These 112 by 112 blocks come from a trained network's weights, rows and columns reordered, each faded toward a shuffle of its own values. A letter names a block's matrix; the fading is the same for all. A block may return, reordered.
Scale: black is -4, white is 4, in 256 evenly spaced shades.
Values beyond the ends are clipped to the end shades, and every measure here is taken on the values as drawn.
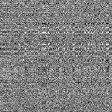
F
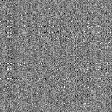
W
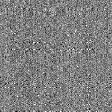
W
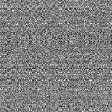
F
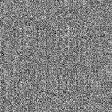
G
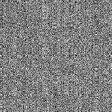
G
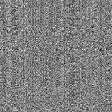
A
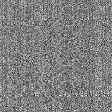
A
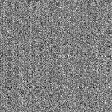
A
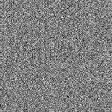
G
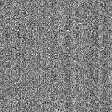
A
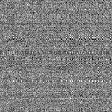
F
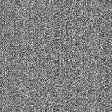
G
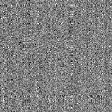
W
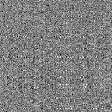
A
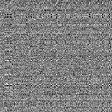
F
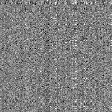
W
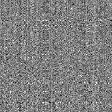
W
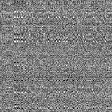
F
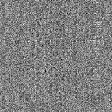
G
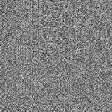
G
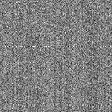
A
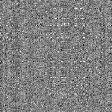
W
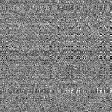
F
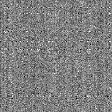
W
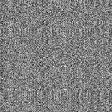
G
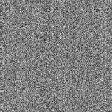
G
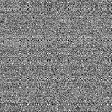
F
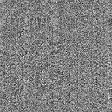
G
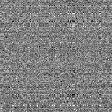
F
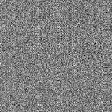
G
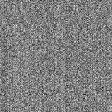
G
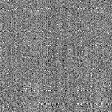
W
